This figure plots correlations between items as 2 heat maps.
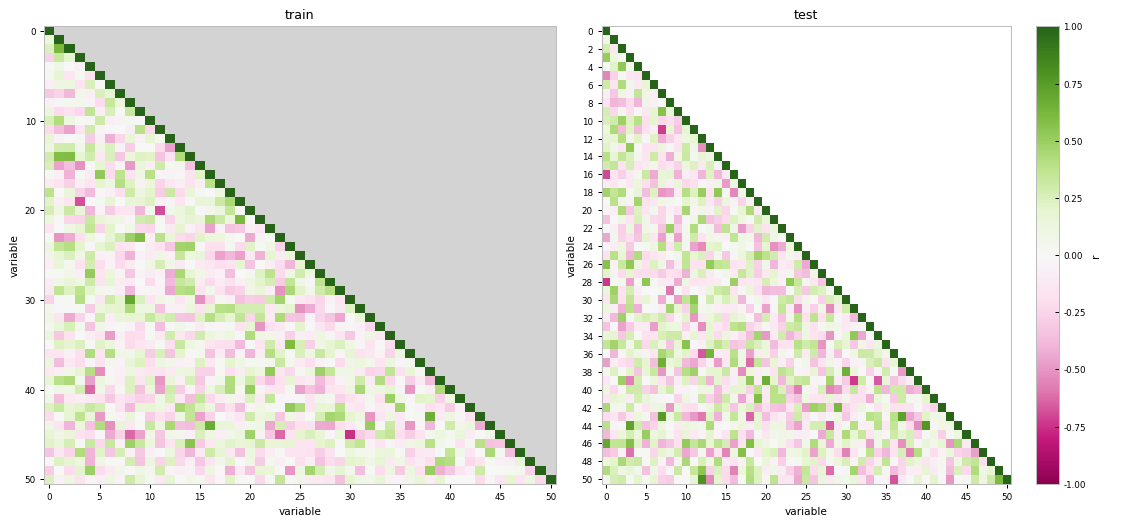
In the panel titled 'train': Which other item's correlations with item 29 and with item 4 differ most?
23
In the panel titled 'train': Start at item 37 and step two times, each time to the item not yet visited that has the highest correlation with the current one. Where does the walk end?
9
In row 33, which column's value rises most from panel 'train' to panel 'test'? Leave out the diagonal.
43
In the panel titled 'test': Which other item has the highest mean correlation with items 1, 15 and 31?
11
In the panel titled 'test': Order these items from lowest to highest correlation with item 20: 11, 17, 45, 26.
45, 11, 26, 17
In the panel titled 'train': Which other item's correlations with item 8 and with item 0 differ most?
30
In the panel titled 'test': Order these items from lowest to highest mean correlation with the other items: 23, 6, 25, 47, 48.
47, 23, 6, 25, 48
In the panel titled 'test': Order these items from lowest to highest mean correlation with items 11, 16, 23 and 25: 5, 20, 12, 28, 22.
12, 5, 22, 20, 28
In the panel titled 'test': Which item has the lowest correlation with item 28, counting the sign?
0
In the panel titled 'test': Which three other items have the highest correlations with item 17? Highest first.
47, 33, 27
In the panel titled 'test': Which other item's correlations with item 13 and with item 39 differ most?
3
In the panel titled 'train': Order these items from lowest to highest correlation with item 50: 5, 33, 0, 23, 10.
5, 10, 33, 0, 23
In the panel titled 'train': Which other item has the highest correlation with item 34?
41
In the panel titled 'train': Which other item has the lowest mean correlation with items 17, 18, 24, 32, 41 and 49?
25
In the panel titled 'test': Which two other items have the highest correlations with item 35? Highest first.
10, 1
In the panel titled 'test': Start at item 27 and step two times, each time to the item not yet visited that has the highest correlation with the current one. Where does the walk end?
29
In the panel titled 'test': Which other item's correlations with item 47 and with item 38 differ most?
30
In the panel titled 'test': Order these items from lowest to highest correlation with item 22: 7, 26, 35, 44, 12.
7, 35, 26, 12, 44
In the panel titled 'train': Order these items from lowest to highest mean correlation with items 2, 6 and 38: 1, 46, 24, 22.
24, 1, 22, 46
